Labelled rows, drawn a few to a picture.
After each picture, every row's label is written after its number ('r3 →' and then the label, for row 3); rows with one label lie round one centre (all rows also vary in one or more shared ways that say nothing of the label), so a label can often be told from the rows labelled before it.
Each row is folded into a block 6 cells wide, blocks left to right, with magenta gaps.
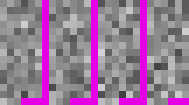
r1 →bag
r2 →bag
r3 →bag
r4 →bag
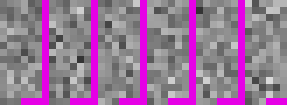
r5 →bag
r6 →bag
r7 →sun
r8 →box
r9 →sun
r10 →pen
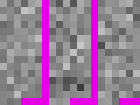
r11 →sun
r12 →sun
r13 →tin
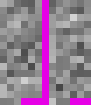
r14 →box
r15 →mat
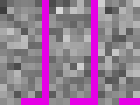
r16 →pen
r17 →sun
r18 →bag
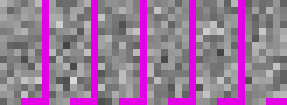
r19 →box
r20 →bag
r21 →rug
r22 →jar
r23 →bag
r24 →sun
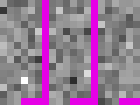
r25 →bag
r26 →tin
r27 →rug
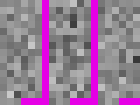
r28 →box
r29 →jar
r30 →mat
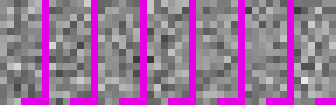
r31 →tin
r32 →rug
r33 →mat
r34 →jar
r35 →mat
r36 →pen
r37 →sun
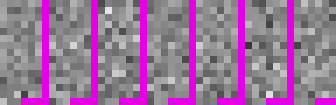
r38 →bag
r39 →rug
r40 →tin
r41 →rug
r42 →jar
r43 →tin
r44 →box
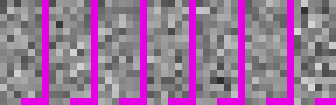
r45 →box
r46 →sun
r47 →bag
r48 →tin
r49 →sun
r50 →rug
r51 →box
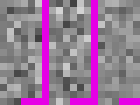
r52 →rug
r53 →sun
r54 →mat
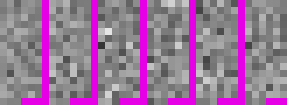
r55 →box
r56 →jar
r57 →bag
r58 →rug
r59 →rug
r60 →box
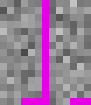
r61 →tin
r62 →rug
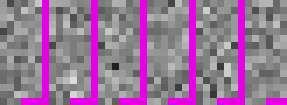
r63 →sun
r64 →box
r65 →pen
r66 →sun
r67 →pen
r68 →mat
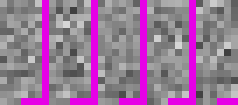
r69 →mat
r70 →mat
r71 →jar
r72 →rug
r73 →mat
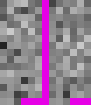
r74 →pen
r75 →sun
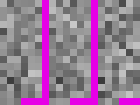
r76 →pen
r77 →pen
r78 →sun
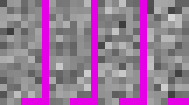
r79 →mat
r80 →tin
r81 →jar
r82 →mat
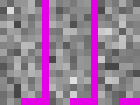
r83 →pen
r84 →box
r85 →pen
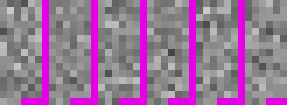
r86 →sun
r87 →sun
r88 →box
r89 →tin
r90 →sun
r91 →rug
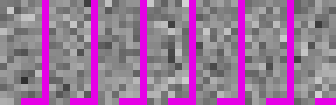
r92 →tin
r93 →pen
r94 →box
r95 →box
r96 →pen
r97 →mat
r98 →rug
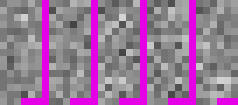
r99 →rug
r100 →rug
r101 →bag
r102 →sun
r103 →rug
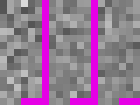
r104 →rug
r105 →tin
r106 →pen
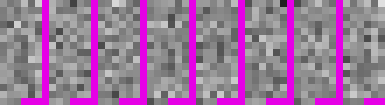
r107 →sun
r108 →box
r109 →pen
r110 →mat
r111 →box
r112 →mat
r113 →rug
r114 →rug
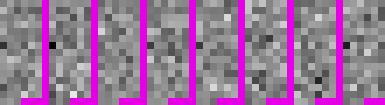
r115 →tin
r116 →tin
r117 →tin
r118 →tin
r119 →mat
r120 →jar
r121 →sun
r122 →jar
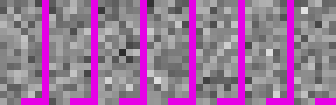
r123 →pen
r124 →rug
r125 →bag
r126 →mat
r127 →pen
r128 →jar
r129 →mat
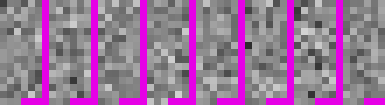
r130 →sun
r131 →tin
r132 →jar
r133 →bag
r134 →box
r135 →mat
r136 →pen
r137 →rug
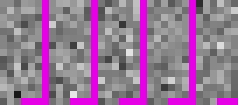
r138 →box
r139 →tin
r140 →rug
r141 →pen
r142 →rug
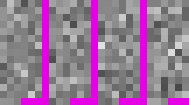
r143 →box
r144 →jar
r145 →rug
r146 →sun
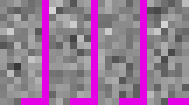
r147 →pen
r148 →box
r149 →jar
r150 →bag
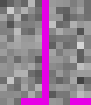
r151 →sun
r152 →bag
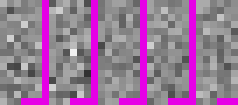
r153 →pen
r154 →jar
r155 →mat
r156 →jar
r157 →box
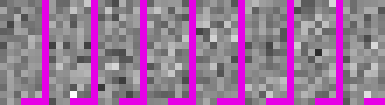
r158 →sun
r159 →tin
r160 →tin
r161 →jar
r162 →mat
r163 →box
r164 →bag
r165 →sun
